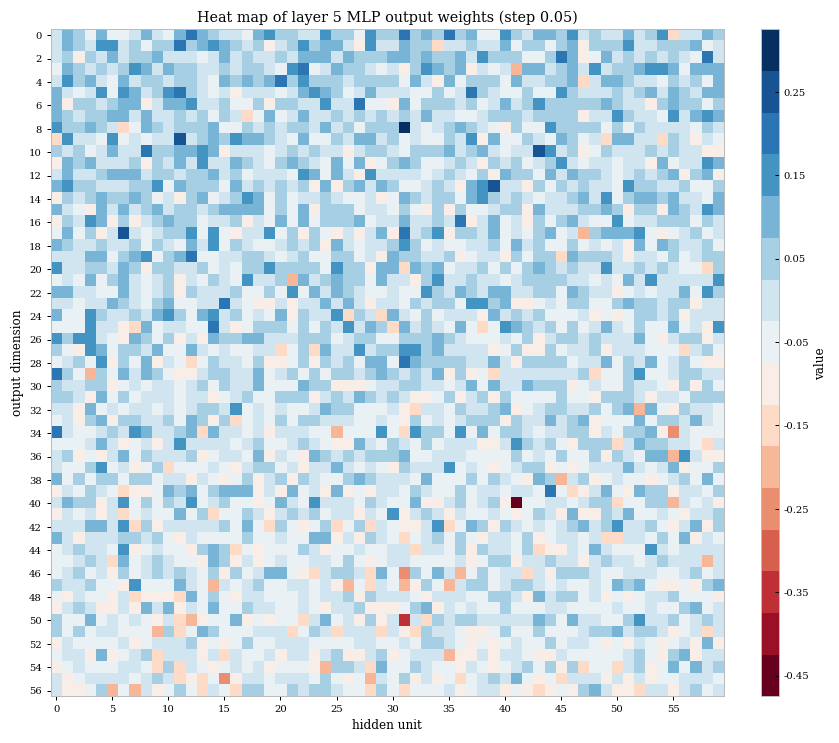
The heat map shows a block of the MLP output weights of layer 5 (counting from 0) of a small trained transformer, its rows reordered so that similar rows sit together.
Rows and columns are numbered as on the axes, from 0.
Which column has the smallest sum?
19
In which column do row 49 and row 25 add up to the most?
14
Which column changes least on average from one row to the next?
18
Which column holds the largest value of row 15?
58
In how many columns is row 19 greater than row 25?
25
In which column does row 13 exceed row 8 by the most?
39
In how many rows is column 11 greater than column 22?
21
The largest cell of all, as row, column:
8, 31
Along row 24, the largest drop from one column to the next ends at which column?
26
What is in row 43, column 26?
0
